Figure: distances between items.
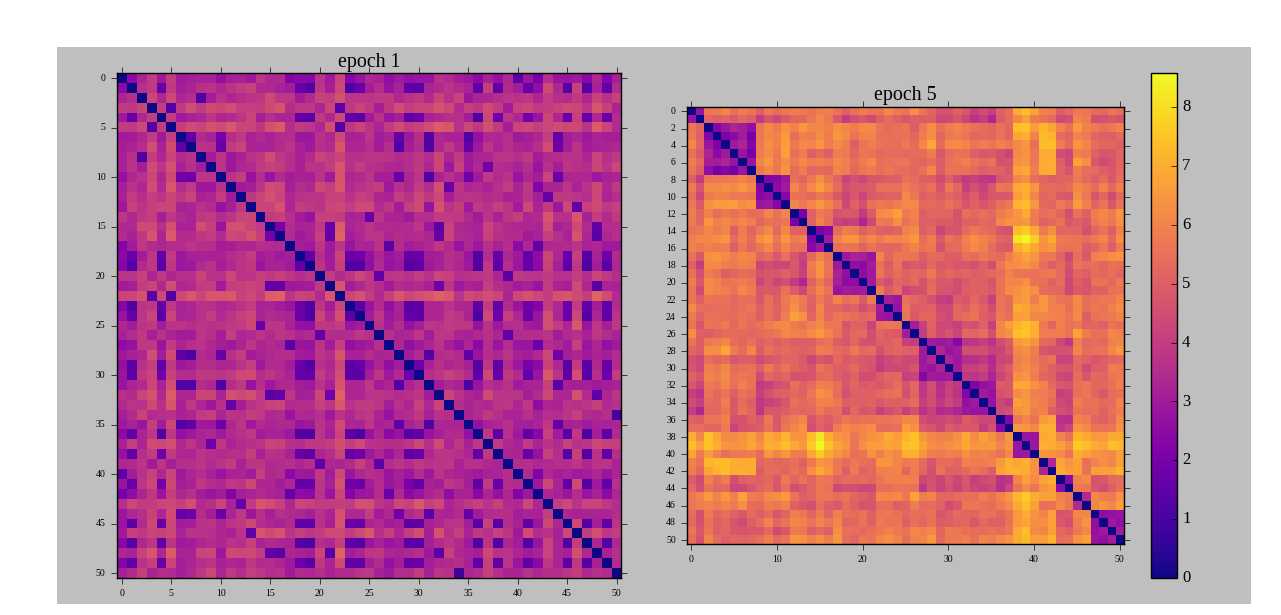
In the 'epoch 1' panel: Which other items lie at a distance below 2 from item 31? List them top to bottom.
6, 7, 10, 28, 35, 44
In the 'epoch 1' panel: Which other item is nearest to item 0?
40
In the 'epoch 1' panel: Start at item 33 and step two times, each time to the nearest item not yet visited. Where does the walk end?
42
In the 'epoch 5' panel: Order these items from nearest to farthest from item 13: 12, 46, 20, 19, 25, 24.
12, 20, 19, 46, 25, 24
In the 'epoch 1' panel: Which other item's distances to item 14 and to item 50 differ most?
34
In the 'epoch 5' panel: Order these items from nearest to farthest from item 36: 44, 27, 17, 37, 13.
37, 44, 27, 17, 13
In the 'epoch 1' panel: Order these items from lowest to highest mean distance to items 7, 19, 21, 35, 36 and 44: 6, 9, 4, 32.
6, 4, 32, 9
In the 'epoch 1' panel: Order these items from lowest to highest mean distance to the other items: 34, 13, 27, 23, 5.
23, 27, 34, 13, 5
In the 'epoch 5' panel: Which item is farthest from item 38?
15
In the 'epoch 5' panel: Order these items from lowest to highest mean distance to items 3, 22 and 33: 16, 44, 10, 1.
1, 44, 10, 16
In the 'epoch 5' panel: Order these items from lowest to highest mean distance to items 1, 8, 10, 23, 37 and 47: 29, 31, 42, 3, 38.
29, 31, 3, 42, 38
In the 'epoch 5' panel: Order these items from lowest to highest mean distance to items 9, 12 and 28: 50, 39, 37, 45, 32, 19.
32, 19, 37, 45, 50, 39
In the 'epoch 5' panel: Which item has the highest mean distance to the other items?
39
